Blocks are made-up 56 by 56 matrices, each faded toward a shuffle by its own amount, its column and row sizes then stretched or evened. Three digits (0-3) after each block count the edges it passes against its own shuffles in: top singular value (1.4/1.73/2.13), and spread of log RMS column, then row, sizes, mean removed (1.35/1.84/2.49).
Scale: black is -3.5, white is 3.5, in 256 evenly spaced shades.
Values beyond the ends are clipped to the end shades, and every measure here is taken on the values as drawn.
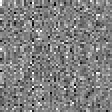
3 2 0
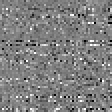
2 1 3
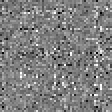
1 2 2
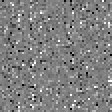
0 2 0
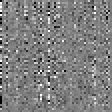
3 3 2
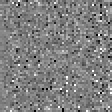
0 2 1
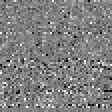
0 0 3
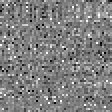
2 0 0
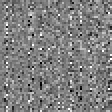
0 3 0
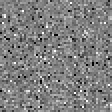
1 0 1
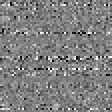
2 0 3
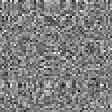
3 0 2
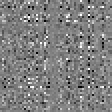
1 3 2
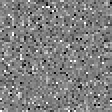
1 0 0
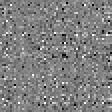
1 2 2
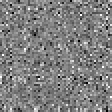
2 2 1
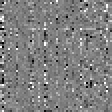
2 3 1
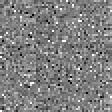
1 0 0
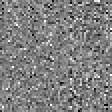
2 2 0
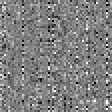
2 3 0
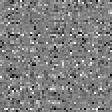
2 1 2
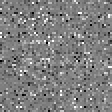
0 1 3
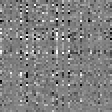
3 3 3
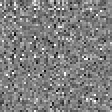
2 1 1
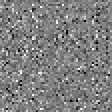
1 2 1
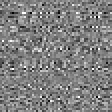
3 1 3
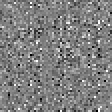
2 2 1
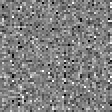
1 2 0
